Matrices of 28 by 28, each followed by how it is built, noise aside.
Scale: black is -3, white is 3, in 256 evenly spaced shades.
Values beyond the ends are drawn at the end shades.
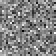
repeating rows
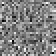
low rank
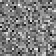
repeating rows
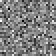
repeating rows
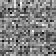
blocks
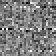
uneven rows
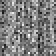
blocks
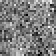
smooth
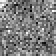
smooth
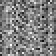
repeating rows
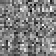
blocks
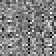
low rank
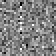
uneven columns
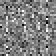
uneven columns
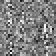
uneven columns
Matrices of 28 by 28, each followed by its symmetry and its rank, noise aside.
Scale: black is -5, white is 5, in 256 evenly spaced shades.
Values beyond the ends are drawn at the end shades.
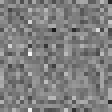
no symmetry, rank four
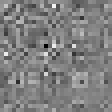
symmetric, rank four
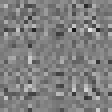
no symmetry, rank four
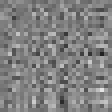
no symmetry, rank three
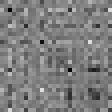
symmetric, rank three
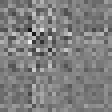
symmetric, rank two
